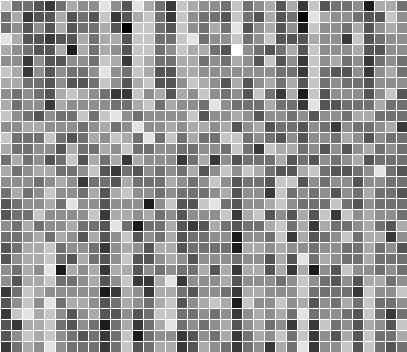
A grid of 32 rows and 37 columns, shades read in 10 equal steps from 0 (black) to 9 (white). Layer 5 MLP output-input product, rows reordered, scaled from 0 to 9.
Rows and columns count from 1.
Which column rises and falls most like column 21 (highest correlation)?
9
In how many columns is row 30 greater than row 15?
18
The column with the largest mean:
16
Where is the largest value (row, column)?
5, 22
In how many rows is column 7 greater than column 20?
6
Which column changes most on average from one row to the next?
11
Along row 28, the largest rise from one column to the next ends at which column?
23
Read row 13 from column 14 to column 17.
8 4 7 4
